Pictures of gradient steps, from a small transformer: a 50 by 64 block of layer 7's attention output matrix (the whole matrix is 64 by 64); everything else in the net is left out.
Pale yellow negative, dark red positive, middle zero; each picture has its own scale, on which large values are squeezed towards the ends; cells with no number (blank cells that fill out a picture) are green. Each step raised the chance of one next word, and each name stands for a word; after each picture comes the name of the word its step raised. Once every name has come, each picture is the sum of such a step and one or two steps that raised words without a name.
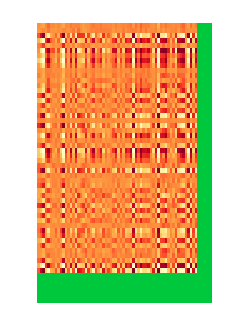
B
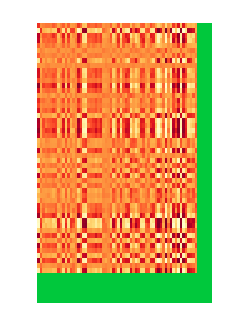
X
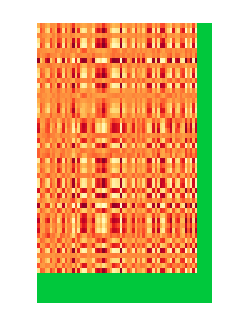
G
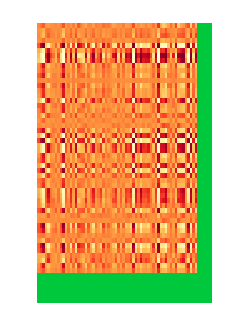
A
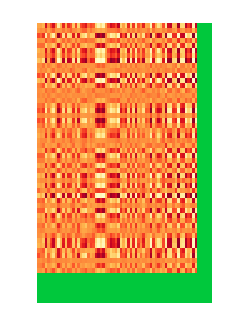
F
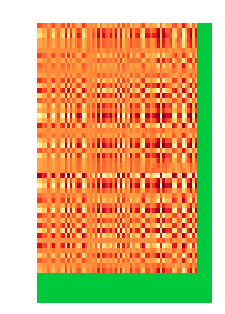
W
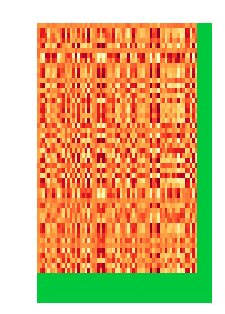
A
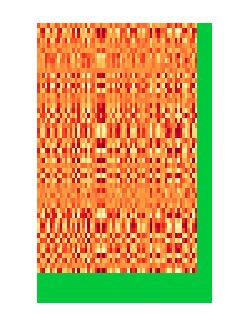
X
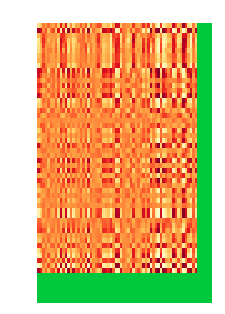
B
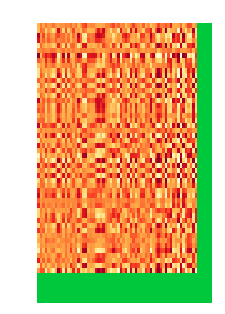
A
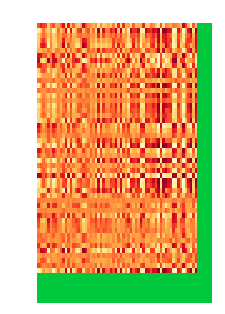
G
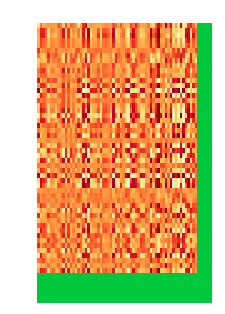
W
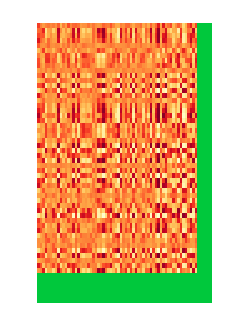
W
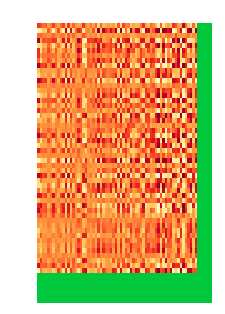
B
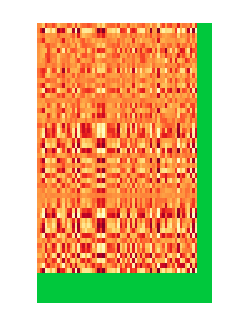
X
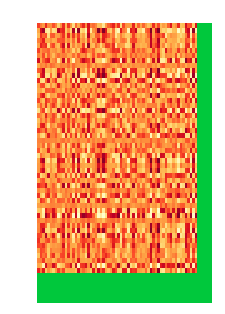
F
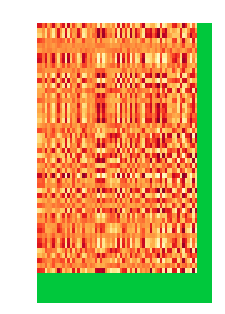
F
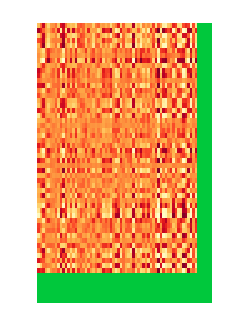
G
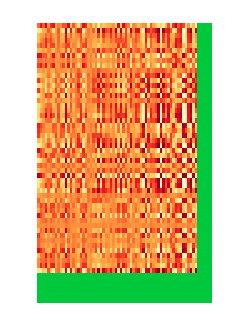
W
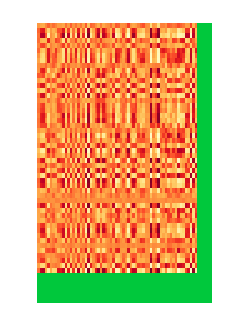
B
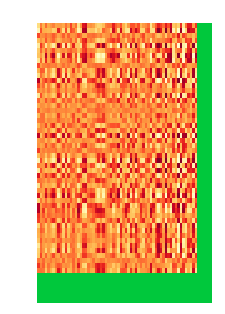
A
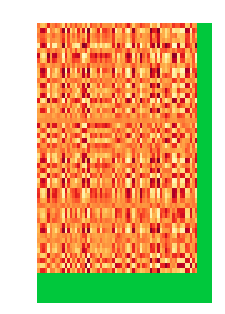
A
